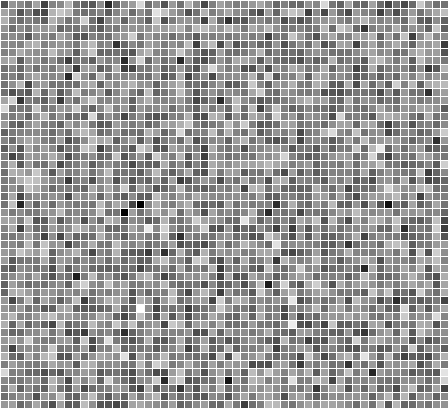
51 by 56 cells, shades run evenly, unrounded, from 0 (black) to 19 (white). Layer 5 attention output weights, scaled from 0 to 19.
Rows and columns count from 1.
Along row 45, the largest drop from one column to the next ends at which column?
17
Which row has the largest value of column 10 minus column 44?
38
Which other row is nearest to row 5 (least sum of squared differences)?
50
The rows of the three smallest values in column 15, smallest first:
6, 51, 23
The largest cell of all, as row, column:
39, 18
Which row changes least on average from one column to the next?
7
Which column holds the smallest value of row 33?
35
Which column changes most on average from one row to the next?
26
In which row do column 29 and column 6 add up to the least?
48
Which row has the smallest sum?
30
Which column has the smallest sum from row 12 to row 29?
3
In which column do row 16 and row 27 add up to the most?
24
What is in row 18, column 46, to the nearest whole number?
14
